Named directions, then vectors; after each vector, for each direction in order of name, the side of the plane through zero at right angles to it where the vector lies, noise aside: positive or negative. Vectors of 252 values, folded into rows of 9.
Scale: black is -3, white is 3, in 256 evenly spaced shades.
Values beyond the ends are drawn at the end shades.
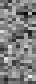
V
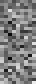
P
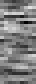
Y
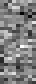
negative, positive, negative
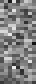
negative, positive, positive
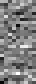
negative, positive, negative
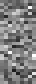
positive, positive, positive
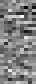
positive, positive, negative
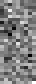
positive, negative, negative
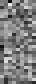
negative, positive, positive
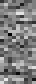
positive, negative, positive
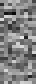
negative, negative, negative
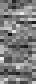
positive, negative, positive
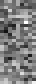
positive, negative, negative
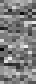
negative, positive, negative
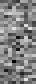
positive, positive, positive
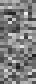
negative, negative, negative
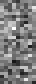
negative, positive, positive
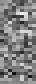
negative, negative, positive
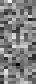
negative, negative, negative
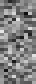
positive, positive, positive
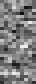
negative, positive, negative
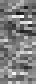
positive, positive, negative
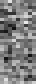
positive, negative, negative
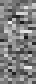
negative, negative, positive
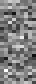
negative, negative, negative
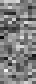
negative, negative, negative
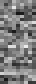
negative, positive, negative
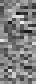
positive, positive, negative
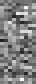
negative, negative, positive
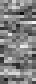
negative, positive, negative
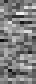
negative, negative, positive
